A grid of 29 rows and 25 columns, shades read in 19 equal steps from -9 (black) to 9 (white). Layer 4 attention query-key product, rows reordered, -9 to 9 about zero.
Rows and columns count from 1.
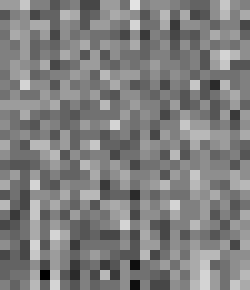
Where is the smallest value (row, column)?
28, 5
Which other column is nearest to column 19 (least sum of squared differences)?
12
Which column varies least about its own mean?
16
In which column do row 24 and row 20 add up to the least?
14
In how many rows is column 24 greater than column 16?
14
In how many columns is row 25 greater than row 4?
12
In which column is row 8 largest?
11
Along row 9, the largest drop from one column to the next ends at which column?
21
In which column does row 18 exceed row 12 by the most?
24
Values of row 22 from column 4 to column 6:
5 -3 0
